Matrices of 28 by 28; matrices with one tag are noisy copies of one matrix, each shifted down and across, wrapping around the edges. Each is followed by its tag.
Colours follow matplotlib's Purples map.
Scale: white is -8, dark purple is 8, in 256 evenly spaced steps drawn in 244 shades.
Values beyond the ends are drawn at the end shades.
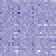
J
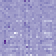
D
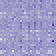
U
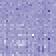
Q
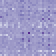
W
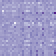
U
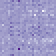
W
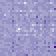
J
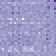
W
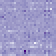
D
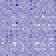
J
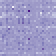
Q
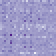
W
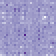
J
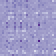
U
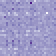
U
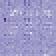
D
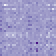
W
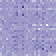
W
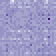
J
